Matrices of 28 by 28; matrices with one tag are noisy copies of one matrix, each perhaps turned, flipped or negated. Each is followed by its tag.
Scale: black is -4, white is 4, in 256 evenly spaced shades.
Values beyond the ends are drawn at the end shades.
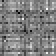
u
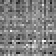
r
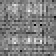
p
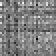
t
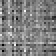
r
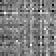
r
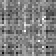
u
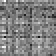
t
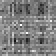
p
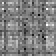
u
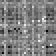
u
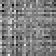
r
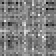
u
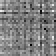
r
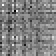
r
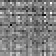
r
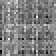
t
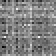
t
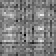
p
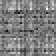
u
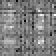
p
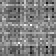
u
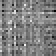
r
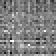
r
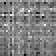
r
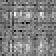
p
